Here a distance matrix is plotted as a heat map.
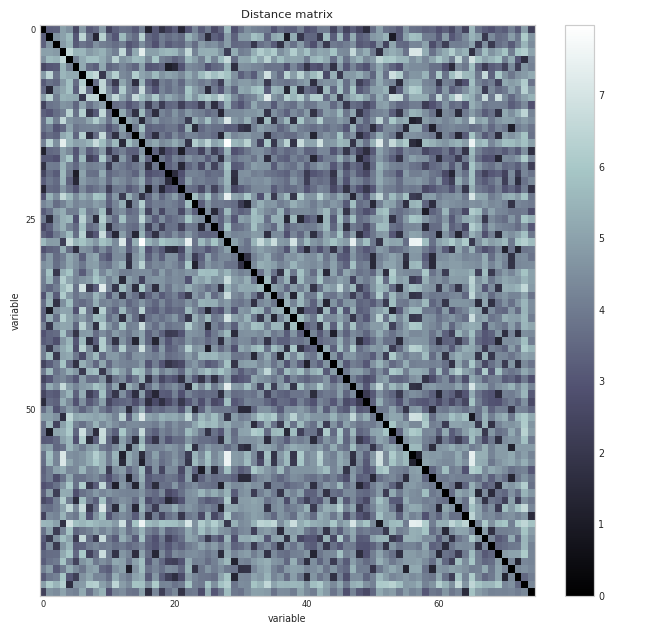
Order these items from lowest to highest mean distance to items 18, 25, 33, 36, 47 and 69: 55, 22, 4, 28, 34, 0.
0, 22, 34, 55, 4, 28
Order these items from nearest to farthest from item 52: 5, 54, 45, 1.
45, 5, 54, 1
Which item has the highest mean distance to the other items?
65
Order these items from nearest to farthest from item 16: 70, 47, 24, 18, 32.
18, 24, 70, 47, 32
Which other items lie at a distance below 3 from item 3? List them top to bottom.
28, 51, 65
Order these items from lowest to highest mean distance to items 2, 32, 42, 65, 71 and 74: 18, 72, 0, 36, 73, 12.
36, 0, 18, 72, 12, 73
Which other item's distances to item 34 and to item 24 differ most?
58
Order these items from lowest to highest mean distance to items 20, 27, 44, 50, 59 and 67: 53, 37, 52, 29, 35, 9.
29, 37, 53, 35, 52, 9
